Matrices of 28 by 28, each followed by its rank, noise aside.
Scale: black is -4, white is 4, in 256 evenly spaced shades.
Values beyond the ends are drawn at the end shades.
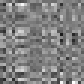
two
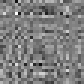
three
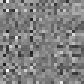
four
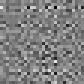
four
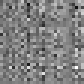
four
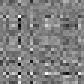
two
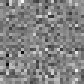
five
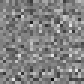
five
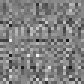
three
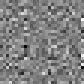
three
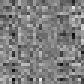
three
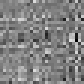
three
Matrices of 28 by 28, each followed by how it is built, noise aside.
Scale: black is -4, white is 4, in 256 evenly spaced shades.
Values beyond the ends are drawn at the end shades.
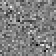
banded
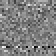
uneven rows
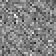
Toeplitz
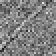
Hankel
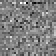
uneven rows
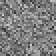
Toeplitz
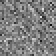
Toeplitz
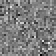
block diagonal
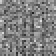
blocks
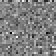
uneven rows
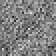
Hankel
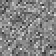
Hankel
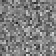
blocks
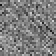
Toeplitz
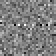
uneven rows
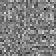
blocks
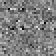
uneven rows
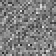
Hankel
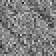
Toeplitz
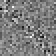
banded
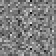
repeating rows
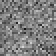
Hankel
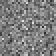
repeating rows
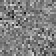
block diagonal
